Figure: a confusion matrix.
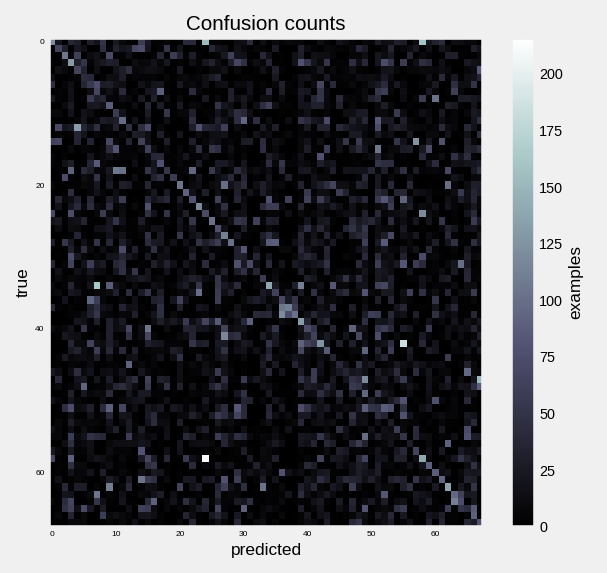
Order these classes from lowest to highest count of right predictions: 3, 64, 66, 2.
64, 66, 2, 3
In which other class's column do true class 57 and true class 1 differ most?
13
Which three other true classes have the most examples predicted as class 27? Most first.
41, 20, 61
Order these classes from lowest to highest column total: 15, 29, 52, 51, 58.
58, 29, 52, 15, 51
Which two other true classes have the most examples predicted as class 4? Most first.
12, 2
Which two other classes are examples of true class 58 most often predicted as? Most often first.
24, 3
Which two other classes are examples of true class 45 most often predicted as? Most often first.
12, 48
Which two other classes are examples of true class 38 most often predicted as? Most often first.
36, 37
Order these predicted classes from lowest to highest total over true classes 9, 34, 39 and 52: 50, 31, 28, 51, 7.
50, 28, 31, 51, 7
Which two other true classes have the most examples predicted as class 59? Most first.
15, 40
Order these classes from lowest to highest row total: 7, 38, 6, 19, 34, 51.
19, 7, 6, 38, 34, 51
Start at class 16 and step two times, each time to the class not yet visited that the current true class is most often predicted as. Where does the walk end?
55
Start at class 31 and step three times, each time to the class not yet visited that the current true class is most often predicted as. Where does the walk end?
7
